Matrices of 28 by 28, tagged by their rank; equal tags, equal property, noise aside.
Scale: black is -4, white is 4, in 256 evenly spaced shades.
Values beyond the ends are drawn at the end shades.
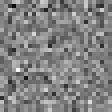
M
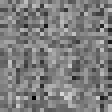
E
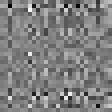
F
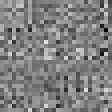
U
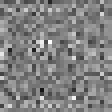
U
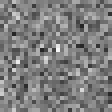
M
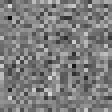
E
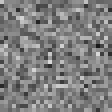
M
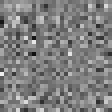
U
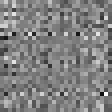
U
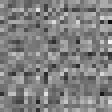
F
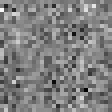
M
